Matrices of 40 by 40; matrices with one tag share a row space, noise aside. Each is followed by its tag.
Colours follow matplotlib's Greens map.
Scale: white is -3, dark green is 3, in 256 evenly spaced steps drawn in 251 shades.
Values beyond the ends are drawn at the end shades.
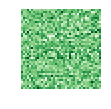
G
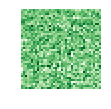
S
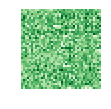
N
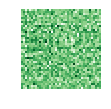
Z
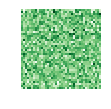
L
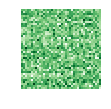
S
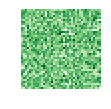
N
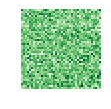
G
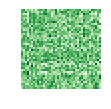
G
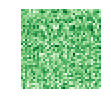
L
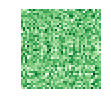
L
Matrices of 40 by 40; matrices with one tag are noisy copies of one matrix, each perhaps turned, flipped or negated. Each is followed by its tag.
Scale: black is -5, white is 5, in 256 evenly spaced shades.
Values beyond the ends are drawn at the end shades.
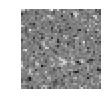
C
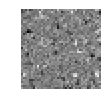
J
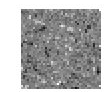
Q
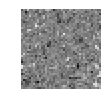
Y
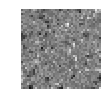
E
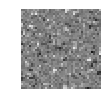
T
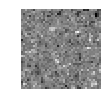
Y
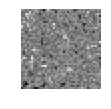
Y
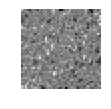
E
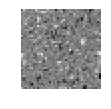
T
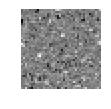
T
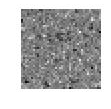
C
